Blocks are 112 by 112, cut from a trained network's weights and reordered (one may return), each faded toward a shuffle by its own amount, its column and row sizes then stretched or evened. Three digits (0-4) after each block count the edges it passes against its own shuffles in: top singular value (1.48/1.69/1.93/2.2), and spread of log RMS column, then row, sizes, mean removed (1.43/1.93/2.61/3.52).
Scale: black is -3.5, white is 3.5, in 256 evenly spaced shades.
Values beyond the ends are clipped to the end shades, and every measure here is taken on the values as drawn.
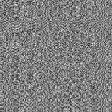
4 0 1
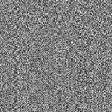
4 2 1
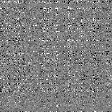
0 3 4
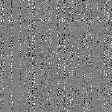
1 4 1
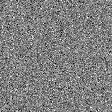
1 0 0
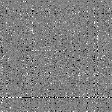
3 2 3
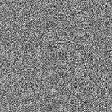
3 1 0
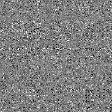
1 2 3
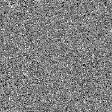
0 2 1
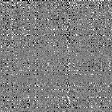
2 3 4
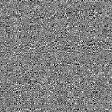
3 2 3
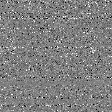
0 0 3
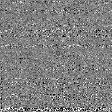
0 2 4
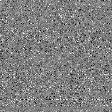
0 1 3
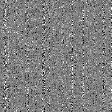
1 4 0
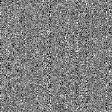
2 3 0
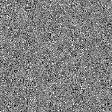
0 2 0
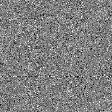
2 2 0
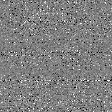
0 1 3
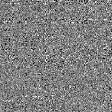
2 2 2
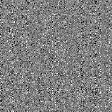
1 3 1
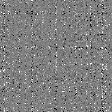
0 3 2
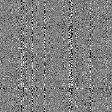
3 4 0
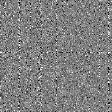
2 3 0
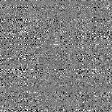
0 3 4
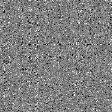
1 2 1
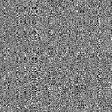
4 3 2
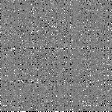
2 3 3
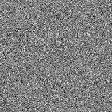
2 0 0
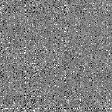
2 3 2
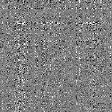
0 4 3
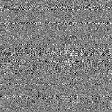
2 1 4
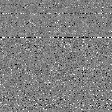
2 1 3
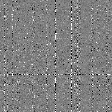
3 3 1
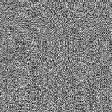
4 1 0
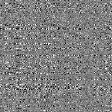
3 3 4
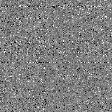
0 2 2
